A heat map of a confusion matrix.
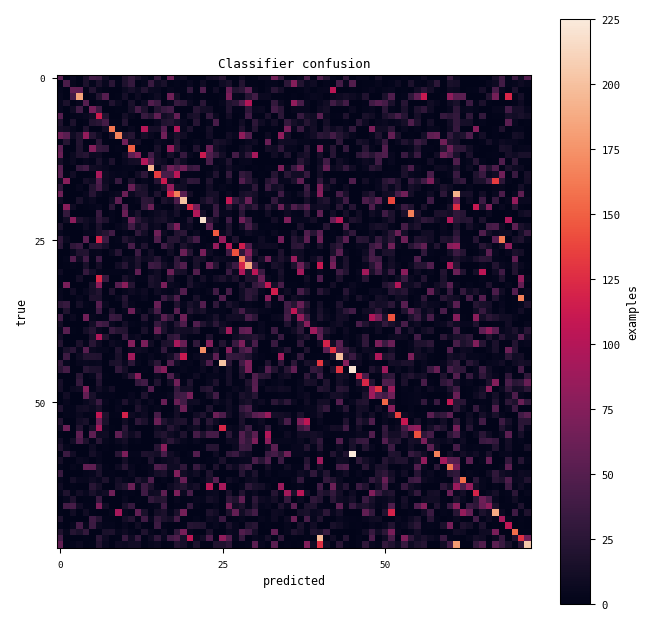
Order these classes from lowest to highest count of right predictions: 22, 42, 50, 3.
42, 50, 3, 22
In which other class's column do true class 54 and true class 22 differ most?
25
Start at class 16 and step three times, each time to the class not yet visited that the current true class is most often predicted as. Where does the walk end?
19
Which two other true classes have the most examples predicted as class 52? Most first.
32, 24
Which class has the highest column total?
61
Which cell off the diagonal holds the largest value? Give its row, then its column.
58, 45
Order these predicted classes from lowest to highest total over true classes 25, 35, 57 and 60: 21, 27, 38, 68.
27, 21, 38, 68
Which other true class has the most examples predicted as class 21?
20
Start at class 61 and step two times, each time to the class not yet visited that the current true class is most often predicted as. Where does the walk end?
17
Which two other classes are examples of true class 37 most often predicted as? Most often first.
51, 48
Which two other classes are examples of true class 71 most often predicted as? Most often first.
40, 20
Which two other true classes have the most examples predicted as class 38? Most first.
53, 72
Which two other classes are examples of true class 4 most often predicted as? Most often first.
29, 36
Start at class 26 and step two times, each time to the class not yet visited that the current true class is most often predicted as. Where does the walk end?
36
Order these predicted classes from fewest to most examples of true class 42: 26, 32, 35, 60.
32, 35, 60, 26
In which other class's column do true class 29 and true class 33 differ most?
28
